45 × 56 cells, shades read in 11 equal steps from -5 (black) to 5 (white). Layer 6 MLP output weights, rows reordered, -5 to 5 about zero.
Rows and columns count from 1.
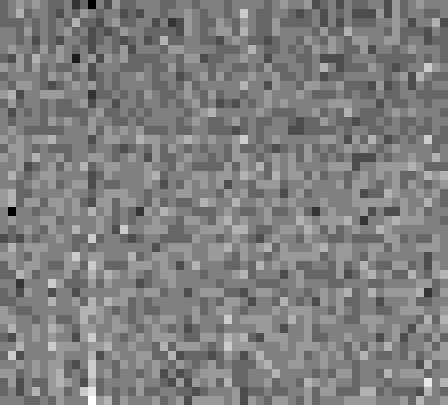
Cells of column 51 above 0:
10
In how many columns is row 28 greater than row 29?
17
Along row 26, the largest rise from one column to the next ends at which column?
16
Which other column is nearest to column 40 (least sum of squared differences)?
32
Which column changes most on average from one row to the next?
54
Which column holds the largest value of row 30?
12
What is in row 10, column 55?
0
